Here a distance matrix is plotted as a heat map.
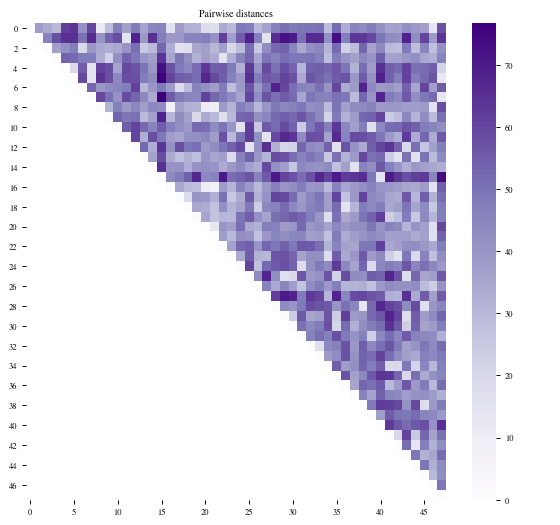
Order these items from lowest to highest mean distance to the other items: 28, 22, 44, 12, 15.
44, 22, 12, 28, 15
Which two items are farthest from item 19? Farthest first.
15, 40
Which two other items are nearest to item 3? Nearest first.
22, 9
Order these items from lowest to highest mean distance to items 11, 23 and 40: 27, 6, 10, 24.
27, 6, 24, 10
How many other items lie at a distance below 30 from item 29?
5
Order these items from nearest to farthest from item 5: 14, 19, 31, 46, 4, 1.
4, 31, 14, 19, 46, 1
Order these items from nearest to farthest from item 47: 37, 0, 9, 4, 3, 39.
4, 37, 39, 3, 9, 0
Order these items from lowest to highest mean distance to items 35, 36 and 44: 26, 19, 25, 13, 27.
13, 19, 26, 25, 27
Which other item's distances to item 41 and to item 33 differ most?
32
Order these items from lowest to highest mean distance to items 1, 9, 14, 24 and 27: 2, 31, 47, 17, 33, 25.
2, 17, 31, 47, 33, 25
